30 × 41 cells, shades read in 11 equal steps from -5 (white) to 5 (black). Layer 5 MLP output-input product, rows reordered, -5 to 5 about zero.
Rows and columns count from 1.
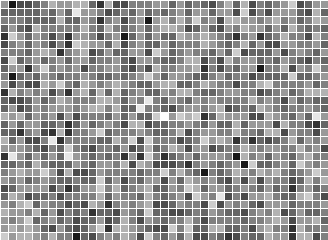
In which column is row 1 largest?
2
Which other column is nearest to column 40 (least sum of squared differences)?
23
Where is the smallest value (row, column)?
15, 21
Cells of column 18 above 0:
11
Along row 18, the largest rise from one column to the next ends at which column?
8
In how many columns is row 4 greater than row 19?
14
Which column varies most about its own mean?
19
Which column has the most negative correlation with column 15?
35
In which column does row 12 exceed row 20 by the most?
9
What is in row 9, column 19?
2
